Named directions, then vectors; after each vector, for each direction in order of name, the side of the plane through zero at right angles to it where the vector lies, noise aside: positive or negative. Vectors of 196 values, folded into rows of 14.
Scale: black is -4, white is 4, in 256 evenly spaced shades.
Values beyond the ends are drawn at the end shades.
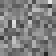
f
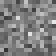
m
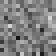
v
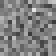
positive, negative, positive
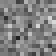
negative, positive, positive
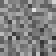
positive, negative, positive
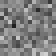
negative, negative, negative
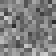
negative, negative, negative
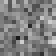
negative, positive, positive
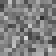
positive, negative, negative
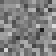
negative, negative, positive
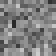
negative, negative, positive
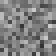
positive, negative, positive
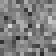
negative, positive, positive
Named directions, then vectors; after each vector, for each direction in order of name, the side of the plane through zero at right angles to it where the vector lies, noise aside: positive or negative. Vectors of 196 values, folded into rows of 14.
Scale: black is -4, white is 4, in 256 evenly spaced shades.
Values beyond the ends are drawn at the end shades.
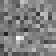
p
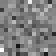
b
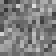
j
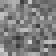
positive, negative, negative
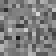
positive, positive, negative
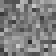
negative, positive, positive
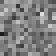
positive, negative, positive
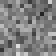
negative, negative, negative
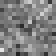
positive, positive, positive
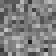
negative, positive, positive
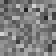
negative, positive, negative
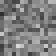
negative, positive, positive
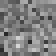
negative, positive, positive
